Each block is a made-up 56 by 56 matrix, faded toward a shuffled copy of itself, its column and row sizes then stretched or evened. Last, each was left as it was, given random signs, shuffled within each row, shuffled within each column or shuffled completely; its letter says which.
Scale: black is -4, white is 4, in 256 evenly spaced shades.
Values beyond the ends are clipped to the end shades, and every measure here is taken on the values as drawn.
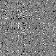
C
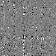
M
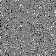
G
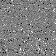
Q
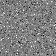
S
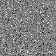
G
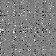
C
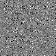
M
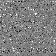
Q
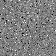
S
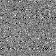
Q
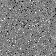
S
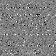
Q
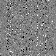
G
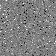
S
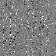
G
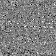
Q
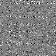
M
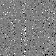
G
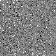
G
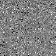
M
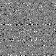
Q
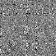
M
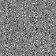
G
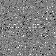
Q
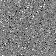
S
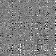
C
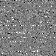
Q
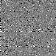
M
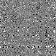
M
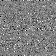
Q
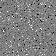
S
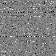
Q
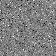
S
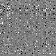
C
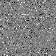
Q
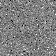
S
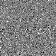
Q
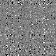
M
